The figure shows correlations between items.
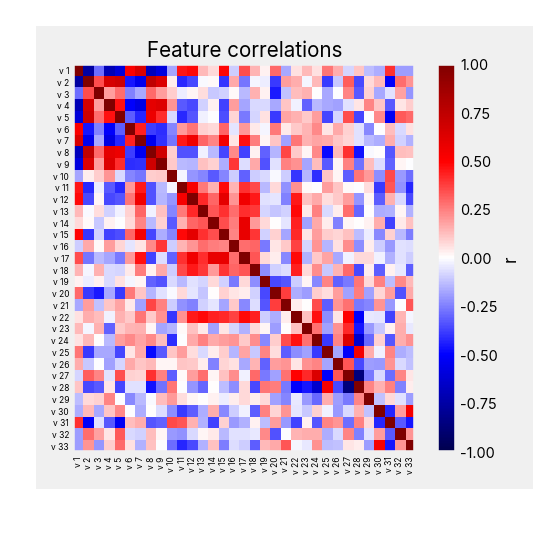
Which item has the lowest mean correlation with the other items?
v 28
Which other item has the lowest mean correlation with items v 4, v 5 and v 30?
v 1
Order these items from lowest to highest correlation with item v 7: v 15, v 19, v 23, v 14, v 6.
v 19, v 23, v 14, v 6, v 15
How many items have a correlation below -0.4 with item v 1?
5
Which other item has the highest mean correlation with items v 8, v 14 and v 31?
v 9
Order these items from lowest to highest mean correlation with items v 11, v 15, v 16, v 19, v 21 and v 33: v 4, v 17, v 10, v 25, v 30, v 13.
v 10, v 4, v 25, v 30, v 13, v 17
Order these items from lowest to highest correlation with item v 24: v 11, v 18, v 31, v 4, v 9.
v 31, v 4, v 11, v 9, v 18
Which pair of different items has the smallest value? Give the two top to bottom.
v 27, v 28
